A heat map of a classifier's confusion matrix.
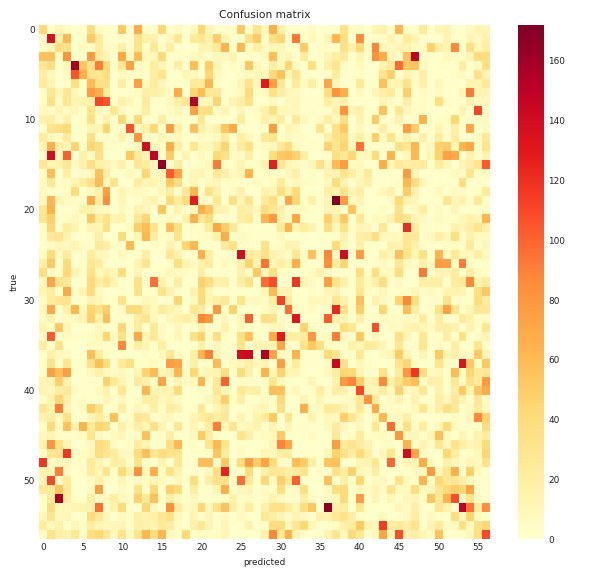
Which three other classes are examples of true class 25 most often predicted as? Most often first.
38, 36, 40
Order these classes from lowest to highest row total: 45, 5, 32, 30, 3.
45, 5, 30, 32, 3
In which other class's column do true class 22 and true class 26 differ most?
46
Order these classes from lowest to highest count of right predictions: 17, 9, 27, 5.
9, 17, 27, 5
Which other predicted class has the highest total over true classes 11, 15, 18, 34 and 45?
29
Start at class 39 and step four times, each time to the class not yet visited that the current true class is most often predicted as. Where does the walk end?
56
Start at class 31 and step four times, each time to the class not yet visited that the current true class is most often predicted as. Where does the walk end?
28
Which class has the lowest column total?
35
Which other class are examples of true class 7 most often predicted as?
54
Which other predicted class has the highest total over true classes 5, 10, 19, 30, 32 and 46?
37
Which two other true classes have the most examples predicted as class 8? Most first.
19, 18
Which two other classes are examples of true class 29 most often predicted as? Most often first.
3, 56
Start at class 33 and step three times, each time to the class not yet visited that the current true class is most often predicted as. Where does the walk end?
52
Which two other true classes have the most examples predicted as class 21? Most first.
36, 32
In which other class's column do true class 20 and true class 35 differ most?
10
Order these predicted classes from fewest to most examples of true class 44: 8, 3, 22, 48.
48, 8, 3, 22
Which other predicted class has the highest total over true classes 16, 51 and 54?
7
